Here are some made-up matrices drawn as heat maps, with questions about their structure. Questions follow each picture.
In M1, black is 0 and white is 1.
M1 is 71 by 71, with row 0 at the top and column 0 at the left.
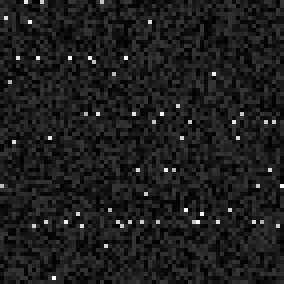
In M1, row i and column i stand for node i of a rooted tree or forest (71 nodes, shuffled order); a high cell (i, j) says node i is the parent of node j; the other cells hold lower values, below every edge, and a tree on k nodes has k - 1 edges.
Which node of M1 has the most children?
55
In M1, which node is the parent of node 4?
14
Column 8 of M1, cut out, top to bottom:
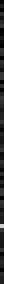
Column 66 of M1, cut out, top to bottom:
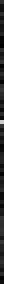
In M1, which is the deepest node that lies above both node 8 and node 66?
56
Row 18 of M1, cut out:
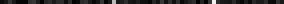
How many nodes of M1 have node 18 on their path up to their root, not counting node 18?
9
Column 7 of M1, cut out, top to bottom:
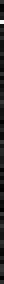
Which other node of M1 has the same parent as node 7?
37
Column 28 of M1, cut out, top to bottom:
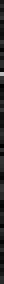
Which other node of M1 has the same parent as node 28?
53
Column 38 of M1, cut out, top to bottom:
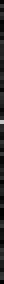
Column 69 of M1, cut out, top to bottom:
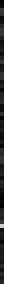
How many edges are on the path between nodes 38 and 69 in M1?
3
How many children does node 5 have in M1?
2
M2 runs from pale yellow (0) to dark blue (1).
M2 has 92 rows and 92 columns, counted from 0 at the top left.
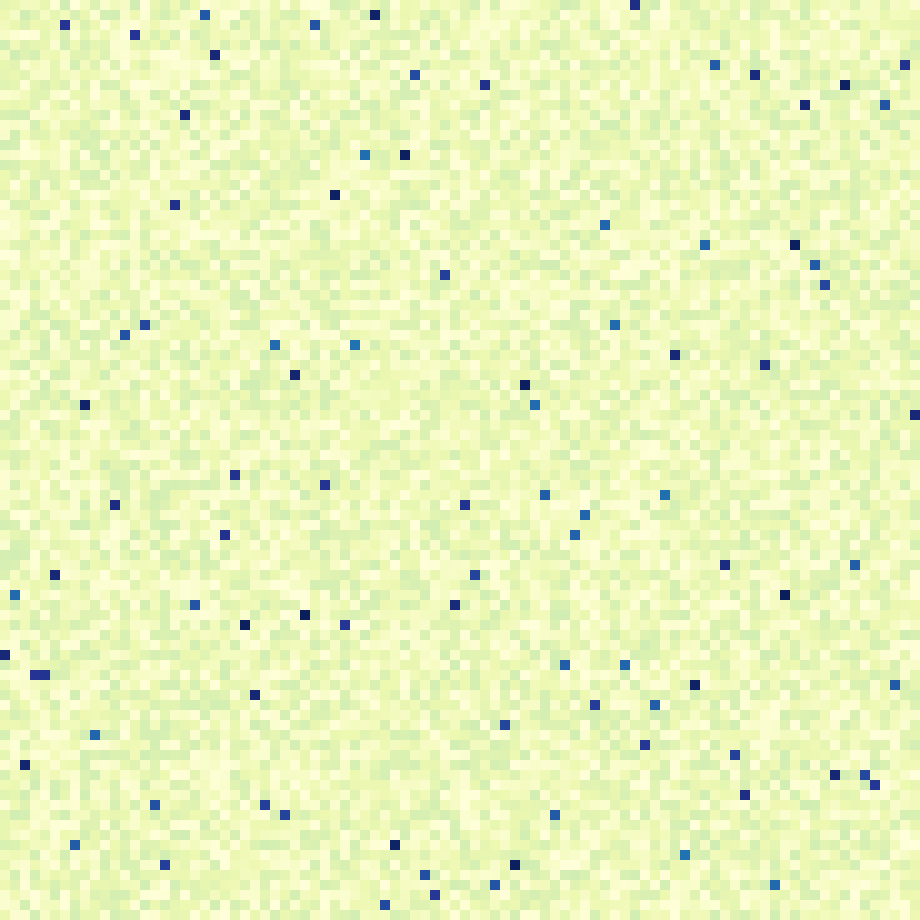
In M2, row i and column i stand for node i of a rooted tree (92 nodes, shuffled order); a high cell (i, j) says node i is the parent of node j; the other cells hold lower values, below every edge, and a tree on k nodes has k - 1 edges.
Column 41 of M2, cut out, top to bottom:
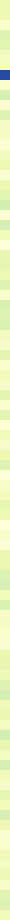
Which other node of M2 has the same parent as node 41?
75
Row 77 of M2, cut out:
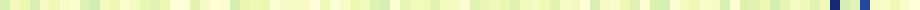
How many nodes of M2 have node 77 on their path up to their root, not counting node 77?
5
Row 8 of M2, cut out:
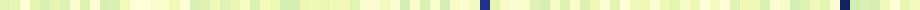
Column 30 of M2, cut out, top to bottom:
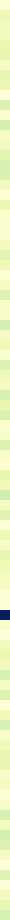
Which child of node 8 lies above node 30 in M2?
48
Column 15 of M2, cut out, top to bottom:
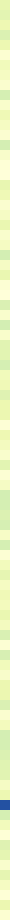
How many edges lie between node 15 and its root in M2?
2
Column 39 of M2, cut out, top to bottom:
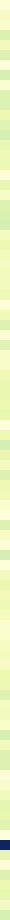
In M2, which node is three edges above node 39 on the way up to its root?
40
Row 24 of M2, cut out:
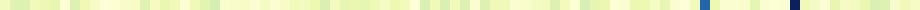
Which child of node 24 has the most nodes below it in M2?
70
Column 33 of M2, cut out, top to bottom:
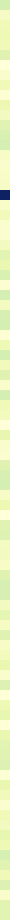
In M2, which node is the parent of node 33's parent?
60
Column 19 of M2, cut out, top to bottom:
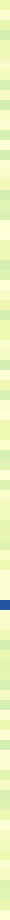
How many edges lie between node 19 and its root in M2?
7
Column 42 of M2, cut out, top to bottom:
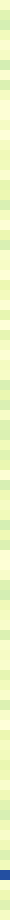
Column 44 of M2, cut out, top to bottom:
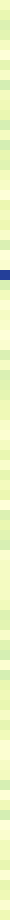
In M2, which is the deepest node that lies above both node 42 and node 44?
62
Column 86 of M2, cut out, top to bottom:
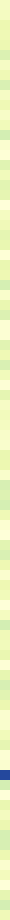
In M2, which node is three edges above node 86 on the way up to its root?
10
